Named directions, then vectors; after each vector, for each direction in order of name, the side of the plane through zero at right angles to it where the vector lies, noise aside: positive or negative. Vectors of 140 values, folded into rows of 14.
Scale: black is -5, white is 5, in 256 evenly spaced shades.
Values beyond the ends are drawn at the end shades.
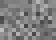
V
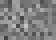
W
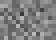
negative, negative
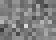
negative, positive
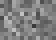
positive, positive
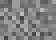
positive, positive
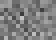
negative, negative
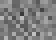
negative, negative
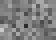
positive, negative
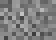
positive, positive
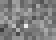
negative, positive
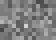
negative, positive
